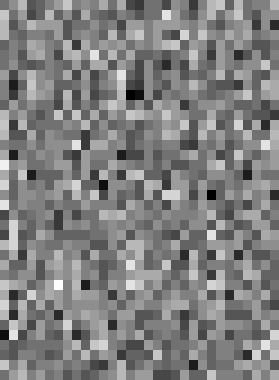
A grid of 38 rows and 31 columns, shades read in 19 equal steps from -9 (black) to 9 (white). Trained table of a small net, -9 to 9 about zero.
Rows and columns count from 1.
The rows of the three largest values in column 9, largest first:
15, 19, 12
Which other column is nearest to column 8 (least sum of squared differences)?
25
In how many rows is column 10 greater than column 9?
19
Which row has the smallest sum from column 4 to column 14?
18
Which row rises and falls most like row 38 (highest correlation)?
24
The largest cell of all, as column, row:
7, 29
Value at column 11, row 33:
2
